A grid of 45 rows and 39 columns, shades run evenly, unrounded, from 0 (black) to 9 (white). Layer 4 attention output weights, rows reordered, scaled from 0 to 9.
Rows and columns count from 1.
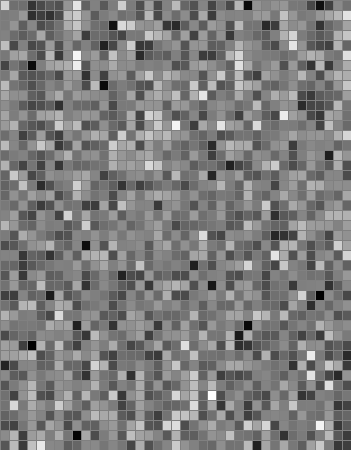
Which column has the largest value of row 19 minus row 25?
10
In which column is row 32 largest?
7
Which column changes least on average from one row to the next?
8
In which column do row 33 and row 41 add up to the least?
28
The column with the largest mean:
20
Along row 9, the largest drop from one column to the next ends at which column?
12
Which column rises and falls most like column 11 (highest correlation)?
22
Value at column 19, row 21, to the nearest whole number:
5
